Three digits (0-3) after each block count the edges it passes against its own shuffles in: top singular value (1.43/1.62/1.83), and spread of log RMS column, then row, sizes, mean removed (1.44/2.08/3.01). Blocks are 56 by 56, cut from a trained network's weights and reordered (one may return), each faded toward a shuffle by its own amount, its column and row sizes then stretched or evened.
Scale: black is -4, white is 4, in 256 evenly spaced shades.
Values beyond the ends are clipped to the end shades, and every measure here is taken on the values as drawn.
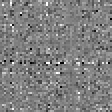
1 2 2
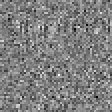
1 0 1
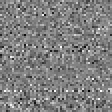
1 0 2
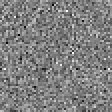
0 0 0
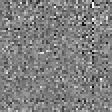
1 2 2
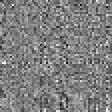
3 2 1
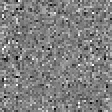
0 2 1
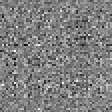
2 1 2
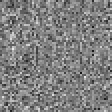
2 1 0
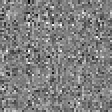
1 2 1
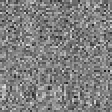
2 0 1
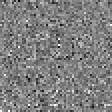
1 1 2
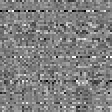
3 0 3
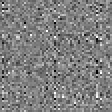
3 2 1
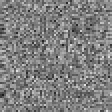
2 0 1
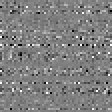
1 1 3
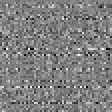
2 0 3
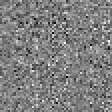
1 2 0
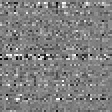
1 1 3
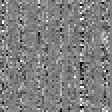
2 3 0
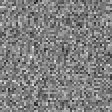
2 0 0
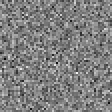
0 0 0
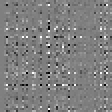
3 3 2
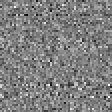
0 0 2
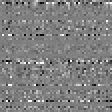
3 1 3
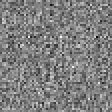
3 0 1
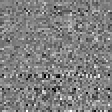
3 1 2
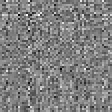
3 2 1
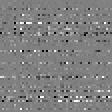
1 1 3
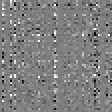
1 3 2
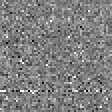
1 1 1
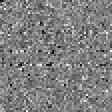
0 1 1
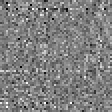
1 1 1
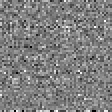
1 0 2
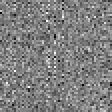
2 2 0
